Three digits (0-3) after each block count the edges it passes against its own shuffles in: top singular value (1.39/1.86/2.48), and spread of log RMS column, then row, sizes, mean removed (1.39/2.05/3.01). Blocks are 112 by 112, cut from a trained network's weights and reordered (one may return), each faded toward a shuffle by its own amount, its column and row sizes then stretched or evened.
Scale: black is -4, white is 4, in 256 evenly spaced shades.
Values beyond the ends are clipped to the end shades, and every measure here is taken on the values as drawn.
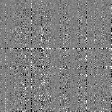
2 3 2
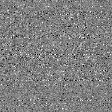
0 0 3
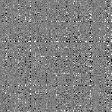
2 3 2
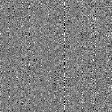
2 3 1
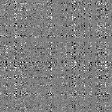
1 3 3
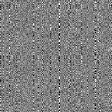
3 3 0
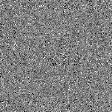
0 2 2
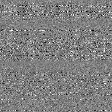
0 0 3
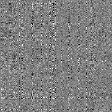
2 3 2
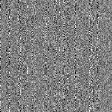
2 3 0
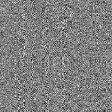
2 3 0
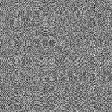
3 1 1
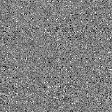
1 2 2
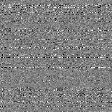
2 1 3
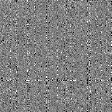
1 3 1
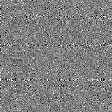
2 1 2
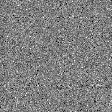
1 1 1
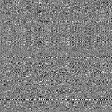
3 1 3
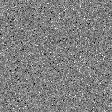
1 0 0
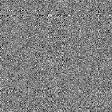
2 2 2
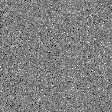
1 1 0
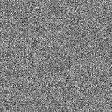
2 0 1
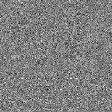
2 1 2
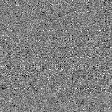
2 0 2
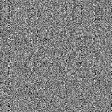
2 2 0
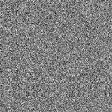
2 1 0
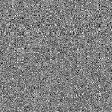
2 1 2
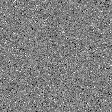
1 0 0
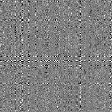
3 3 2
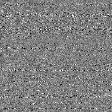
0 0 3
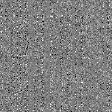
0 3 1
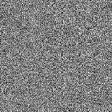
2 1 1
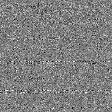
1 0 2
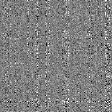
2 3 2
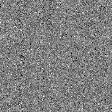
0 2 0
